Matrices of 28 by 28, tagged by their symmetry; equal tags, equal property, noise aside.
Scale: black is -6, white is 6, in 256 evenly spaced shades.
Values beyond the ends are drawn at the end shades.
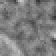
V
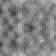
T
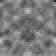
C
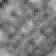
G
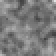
V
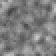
G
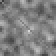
G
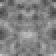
C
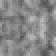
T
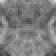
C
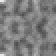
T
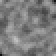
V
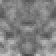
C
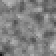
V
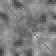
G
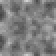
T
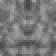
C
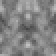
C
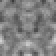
C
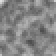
G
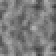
T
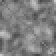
G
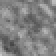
V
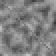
V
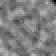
V
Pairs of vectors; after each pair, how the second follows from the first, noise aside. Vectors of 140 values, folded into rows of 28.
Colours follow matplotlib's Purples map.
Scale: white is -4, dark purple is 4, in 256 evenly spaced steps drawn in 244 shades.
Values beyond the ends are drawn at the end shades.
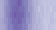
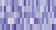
shuffled.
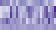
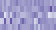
wrapped around, partly zeroed.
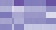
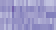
negated, shrunk.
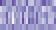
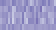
shrunk.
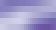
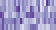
shuffled.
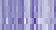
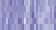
shrunk.
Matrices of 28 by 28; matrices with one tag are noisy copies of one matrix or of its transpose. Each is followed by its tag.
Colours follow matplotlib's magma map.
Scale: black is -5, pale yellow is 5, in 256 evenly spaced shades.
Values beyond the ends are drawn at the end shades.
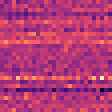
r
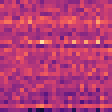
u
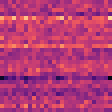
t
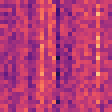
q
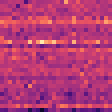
u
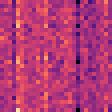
t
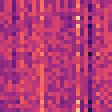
r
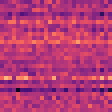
r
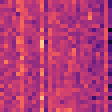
u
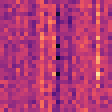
q
